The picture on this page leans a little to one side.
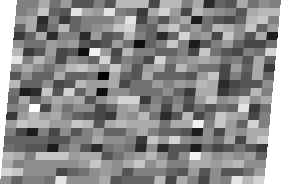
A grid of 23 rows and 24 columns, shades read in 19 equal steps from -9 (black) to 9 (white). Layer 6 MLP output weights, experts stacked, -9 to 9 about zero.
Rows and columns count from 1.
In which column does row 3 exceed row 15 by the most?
23
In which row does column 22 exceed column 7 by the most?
7
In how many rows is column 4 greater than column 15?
12
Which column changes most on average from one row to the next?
9
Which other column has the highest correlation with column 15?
10
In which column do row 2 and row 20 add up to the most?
6
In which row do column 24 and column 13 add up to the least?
19
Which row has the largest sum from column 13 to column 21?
16
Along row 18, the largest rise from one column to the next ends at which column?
14
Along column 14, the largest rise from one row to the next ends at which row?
8
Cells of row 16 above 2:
15
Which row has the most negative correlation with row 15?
11
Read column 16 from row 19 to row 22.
-3 -3 0 -2
